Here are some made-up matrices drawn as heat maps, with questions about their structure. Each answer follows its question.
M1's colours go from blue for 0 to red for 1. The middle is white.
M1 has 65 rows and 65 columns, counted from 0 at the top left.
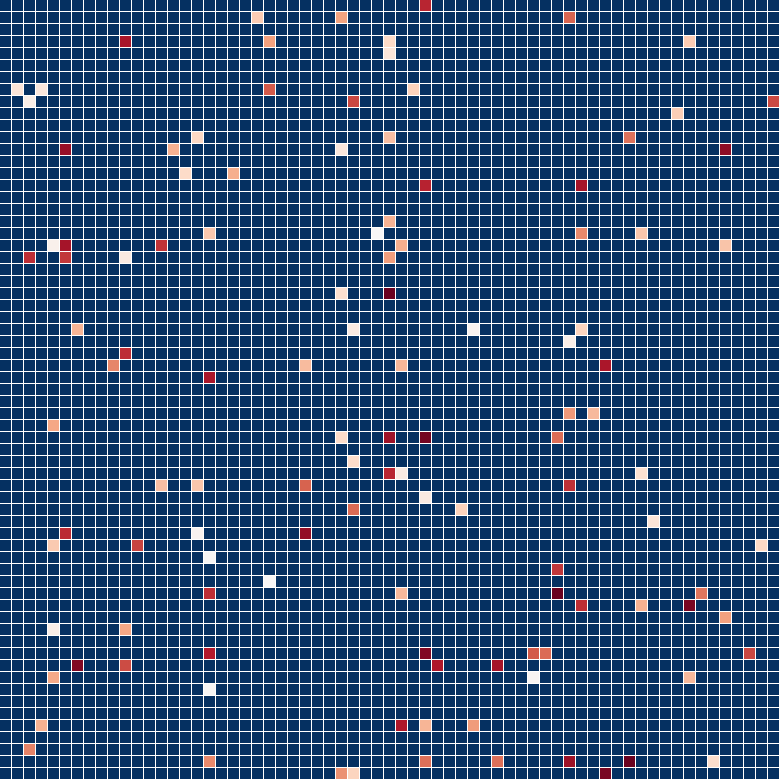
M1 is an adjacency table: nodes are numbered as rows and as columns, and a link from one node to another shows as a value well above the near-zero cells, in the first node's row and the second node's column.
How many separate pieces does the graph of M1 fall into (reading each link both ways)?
5
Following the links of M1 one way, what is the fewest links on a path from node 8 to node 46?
4
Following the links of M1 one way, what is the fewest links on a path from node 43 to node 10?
5
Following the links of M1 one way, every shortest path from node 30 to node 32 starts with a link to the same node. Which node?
node 9
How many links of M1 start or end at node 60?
7
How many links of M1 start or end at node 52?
4
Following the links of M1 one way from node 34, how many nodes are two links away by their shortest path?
4
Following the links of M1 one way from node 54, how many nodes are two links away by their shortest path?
7
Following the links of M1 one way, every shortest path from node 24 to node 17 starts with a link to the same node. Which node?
node 28
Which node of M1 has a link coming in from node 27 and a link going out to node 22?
node 48
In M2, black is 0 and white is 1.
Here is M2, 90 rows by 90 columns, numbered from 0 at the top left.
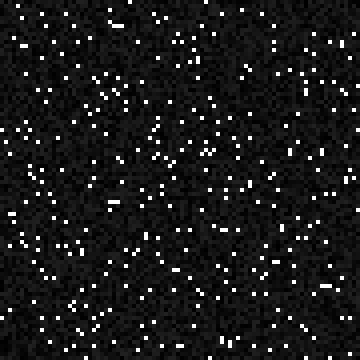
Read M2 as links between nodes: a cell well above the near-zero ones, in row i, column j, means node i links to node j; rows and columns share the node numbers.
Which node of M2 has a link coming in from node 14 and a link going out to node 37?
node 49
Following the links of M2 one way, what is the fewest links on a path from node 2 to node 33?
6
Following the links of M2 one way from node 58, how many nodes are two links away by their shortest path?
4
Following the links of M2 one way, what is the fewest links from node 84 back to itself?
4
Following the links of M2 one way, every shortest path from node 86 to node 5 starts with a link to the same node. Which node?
node 63
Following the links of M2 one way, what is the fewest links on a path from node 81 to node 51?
2
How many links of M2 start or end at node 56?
8
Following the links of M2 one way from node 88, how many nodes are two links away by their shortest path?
3
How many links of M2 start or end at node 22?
8
